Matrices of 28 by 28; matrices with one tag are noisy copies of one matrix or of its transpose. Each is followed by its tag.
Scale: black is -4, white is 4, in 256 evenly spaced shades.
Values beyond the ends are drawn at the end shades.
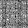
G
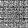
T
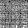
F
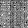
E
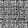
T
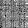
F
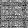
G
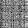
F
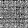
T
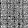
T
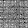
T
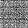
T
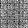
T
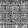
F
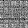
T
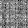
G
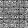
T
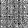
T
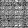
G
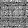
G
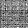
E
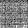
F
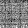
F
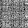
F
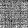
F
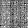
E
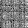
F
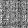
G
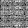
G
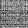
E
